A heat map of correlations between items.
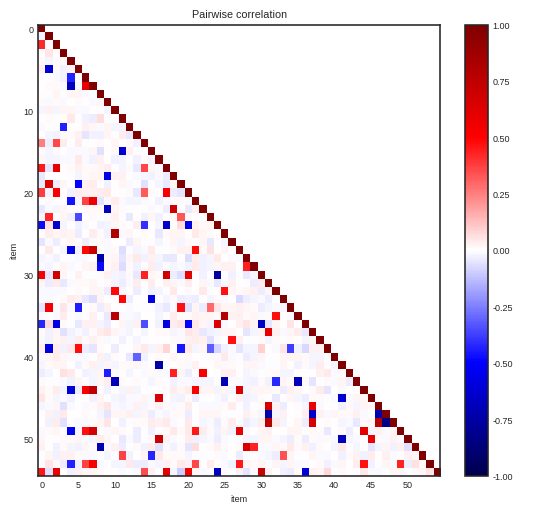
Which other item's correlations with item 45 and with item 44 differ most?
7
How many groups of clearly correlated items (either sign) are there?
12
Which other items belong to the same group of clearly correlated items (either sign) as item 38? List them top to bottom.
26
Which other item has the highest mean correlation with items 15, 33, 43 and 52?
11
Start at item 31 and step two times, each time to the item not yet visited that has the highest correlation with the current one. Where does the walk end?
46
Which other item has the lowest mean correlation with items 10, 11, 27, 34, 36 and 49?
4
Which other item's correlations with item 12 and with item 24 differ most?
30
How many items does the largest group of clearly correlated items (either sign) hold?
9
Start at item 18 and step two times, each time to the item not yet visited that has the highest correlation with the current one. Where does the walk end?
42
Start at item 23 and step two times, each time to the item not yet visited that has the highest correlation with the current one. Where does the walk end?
19
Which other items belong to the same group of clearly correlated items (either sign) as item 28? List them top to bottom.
8, 29, 51
